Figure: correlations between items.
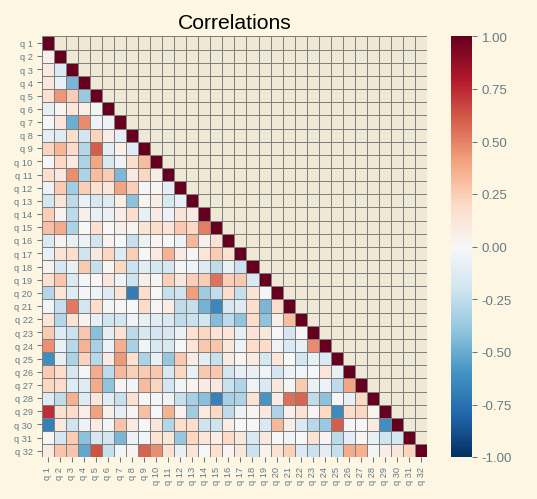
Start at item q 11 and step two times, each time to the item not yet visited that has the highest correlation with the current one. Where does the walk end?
q 21
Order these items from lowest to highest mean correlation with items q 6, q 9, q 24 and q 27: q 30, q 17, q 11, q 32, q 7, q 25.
q 25, q 30, q 17, q 11, q 7, q 32
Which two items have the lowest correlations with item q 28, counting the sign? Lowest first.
q 15, q 19
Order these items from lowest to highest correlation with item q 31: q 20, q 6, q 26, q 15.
q 6, q 26, q 20, q 15
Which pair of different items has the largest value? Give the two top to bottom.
q 1, q 29
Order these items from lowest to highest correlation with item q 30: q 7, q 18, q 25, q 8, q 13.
q 18, q 8, q 13, q 7, q 25
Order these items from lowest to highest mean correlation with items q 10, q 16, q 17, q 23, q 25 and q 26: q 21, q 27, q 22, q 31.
q 22, q 21, q 27, q 31
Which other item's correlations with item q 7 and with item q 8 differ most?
q 20
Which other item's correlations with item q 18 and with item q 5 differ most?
q 32
